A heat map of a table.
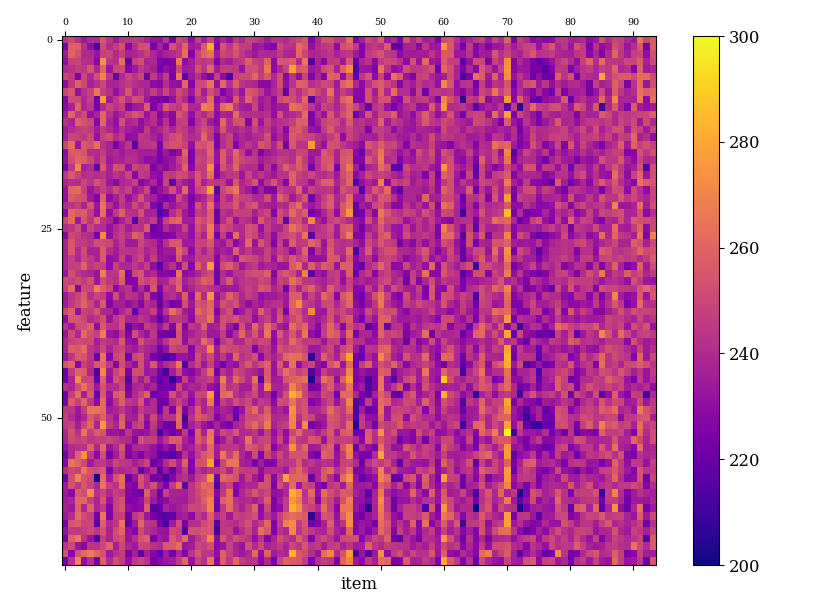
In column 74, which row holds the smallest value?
51
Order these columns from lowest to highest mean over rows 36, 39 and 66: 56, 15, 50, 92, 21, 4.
15, 56, 92, 4, 21, 50
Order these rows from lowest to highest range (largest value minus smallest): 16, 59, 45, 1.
16, 59, 1, 45
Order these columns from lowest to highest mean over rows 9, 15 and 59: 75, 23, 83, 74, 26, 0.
0, 75, 83, 74, 26, 23
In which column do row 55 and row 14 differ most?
39
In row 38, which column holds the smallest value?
72
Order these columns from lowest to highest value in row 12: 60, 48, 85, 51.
48, 85, 51, 60
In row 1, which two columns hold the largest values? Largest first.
23, 60
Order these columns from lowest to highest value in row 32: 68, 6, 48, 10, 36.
10, 48, 68, 6, 36
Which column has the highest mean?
70
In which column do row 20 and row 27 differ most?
27
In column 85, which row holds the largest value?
5
